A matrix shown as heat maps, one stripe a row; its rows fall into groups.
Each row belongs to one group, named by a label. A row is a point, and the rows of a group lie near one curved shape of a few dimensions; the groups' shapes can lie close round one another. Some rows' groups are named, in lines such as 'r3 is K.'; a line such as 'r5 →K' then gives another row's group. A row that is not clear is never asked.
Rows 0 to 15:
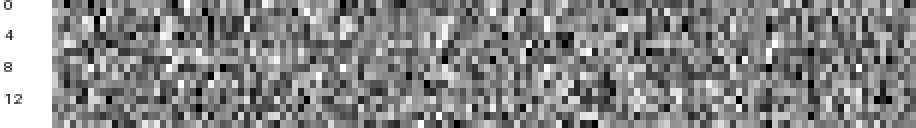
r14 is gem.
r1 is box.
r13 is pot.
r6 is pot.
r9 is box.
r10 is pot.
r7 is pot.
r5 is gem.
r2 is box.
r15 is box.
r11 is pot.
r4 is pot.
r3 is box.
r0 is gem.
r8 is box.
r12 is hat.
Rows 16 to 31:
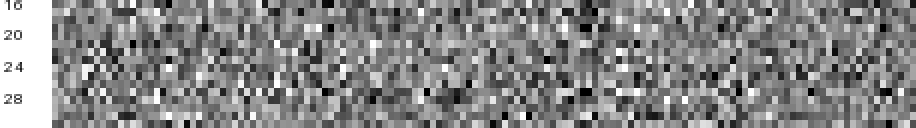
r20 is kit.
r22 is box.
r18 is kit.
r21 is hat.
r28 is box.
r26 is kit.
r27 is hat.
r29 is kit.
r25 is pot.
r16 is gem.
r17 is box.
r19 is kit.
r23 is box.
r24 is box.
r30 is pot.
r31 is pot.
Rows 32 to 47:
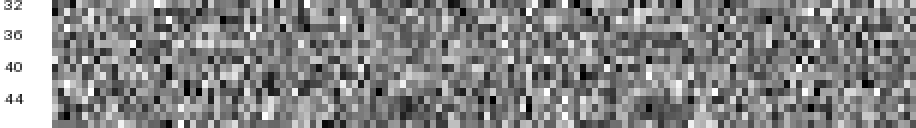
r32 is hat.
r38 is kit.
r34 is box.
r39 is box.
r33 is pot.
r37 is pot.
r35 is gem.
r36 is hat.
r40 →box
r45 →pot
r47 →pot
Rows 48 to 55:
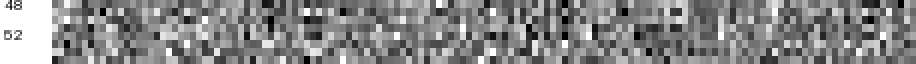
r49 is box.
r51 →pot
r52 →kit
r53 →gem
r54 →box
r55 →box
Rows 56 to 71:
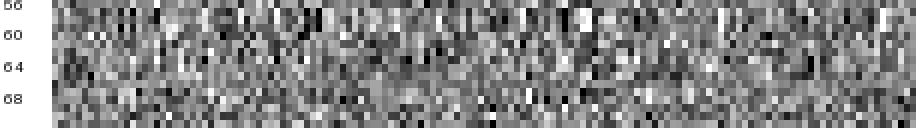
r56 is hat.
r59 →kit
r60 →box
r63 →hat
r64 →pot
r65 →pot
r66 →hat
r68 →gem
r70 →box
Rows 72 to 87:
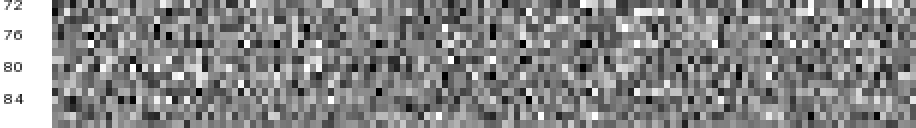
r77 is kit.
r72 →hat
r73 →pot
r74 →hat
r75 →box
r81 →pot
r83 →pot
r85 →hat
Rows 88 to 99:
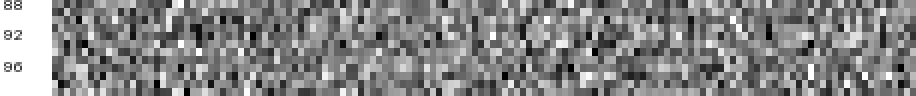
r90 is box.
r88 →pot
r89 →kit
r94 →pot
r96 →pot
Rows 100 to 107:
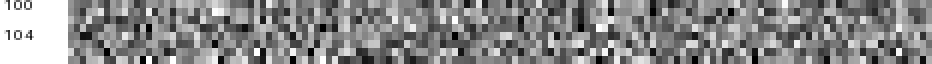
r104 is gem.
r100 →kit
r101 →pot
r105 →pot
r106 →kit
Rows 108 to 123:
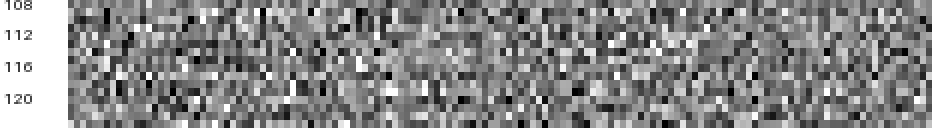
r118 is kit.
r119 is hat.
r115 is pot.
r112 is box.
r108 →hat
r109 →kit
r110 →gem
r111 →gem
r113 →pot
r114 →hat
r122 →pot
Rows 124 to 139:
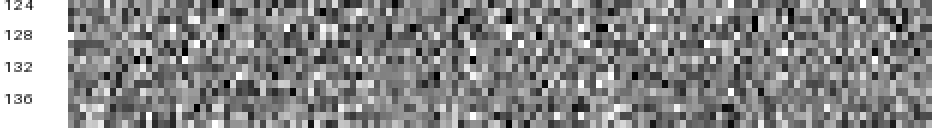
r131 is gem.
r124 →pot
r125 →box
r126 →pot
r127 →kit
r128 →box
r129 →pot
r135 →kit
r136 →kit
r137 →pot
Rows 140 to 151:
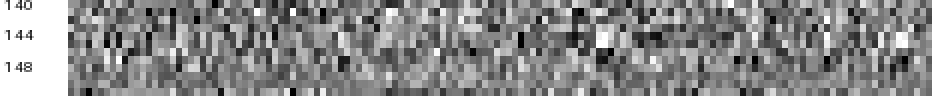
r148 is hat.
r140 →pot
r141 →hat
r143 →box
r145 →hat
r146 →box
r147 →hat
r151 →hat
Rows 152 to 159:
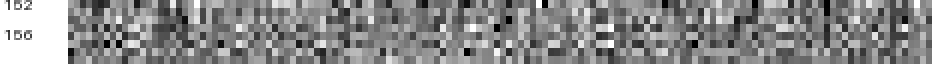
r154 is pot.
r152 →pot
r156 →hat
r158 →box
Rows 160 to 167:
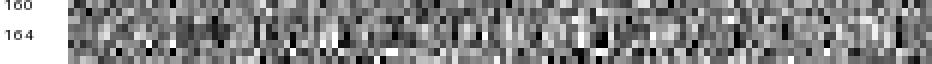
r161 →hat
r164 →kit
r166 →hat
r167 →gem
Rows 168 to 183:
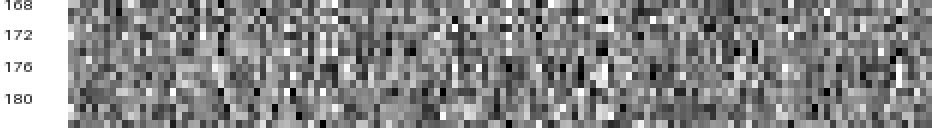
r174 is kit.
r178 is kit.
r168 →box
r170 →kit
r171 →gem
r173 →kit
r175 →kit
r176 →kit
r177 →kit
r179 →hat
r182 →box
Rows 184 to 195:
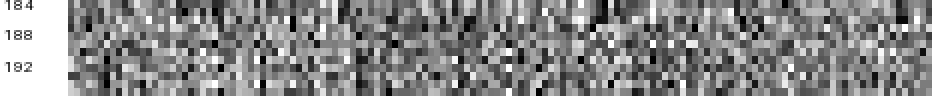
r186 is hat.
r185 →pot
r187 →hat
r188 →kit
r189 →pot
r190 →gem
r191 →kit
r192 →box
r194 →kit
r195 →box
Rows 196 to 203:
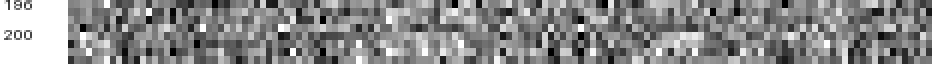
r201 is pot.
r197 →gem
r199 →gem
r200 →gem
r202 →hat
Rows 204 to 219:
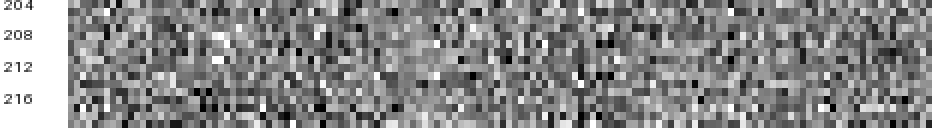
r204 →box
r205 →kit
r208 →pot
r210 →gem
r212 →hat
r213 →box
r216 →hat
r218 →gem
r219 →hat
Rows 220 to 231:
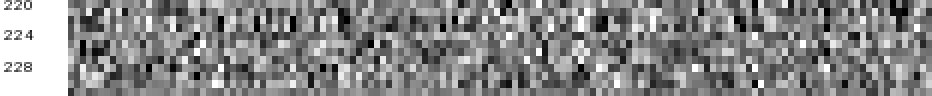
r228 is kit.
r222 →kit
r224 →pot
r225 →gem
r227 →box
